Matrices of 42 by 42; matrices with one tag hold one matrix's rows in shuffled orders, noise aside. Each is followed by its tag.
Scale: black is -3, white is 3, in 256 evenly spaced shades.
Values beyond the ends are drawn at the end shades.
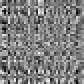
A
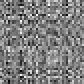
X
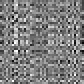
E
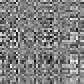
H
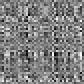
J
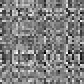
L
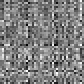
J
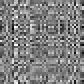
E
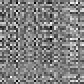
H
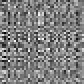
A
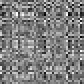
L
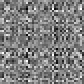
J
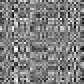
E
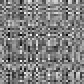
X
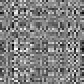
E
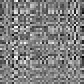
E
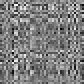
E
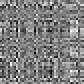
H
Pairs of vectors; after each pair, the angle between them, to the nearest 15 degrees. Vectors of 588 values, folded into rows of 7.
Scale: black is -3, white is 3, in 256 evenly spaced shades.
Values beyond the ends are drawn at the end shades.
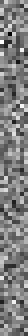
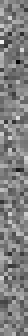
45 degrees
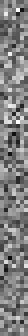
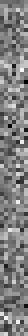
60 degrees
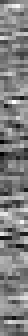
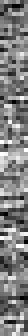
150 degrees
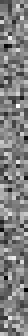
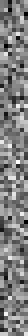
45 degrees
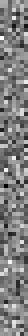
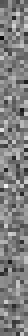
165 degrees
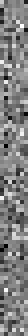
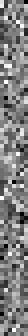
45 degrees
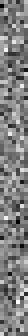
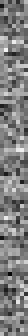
30 degrees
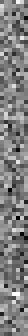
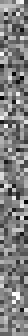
45 degrees
